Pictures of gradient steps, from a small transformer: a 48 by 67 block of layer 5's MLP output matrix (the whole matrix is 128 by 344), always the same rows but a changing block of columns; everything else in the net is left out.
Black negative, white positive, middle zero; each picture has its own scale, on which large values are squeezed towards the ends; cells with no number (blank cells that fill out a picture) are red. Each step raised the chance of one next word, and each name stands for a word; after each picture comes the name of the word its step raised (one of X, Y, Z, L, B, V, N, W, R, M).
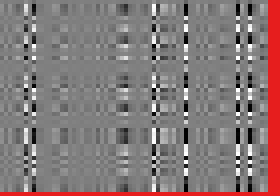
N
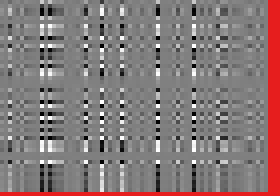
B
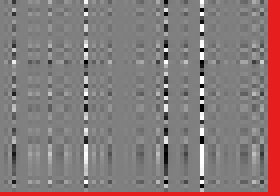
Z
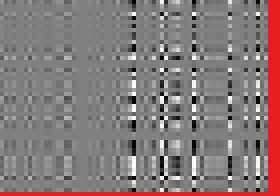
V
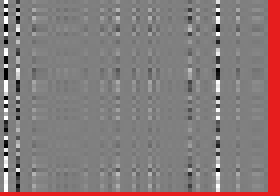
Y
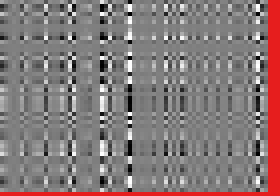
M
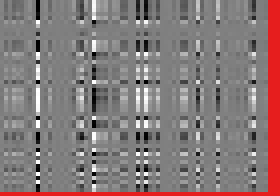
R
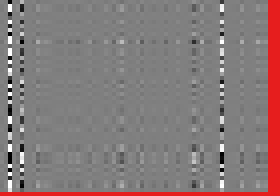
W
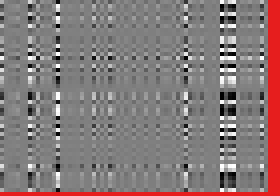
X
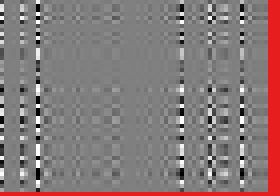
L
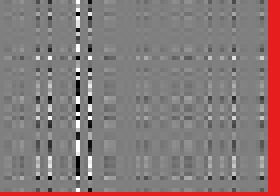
V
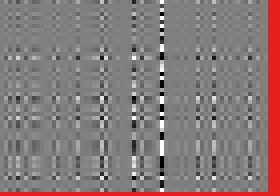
V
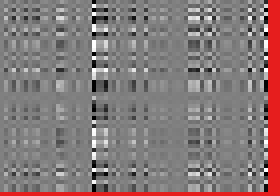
Y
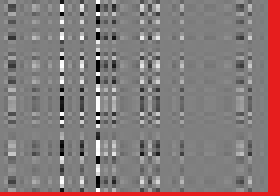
M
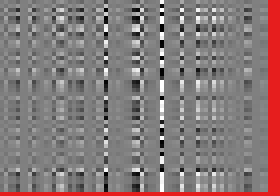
Y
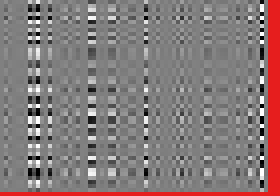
L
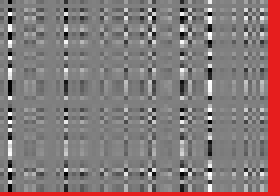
Y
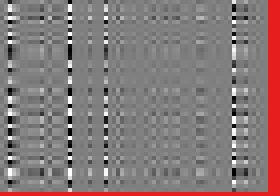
L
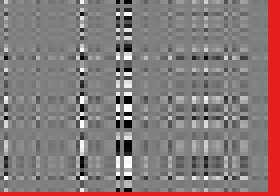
V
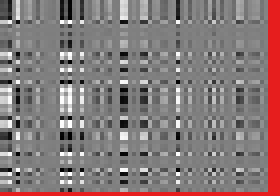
R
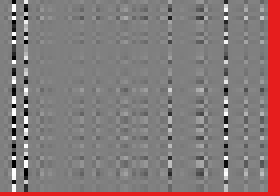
L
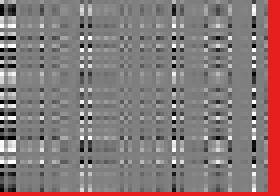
B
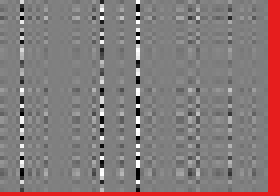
L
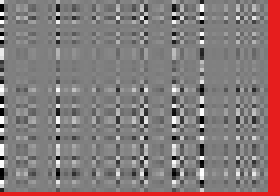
L
